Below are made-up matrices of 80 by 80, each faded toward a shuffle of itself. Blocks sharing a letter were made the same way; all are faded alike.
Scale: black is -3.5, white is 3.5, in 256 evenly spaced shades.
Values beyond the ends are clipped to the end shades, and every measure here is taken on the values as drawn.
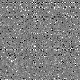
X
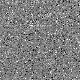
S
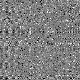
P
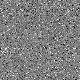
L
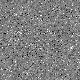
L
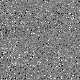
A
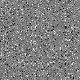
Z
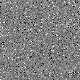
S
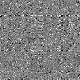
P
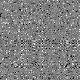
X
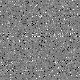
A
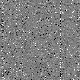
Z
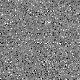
S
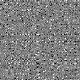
X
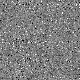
L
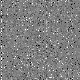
Z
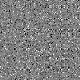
P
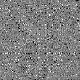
P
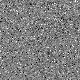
L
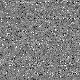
L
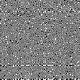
X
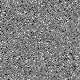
L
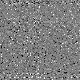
A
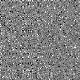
P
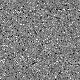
L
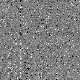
Z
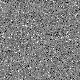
L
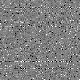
X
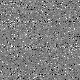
A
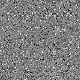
S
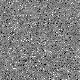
L
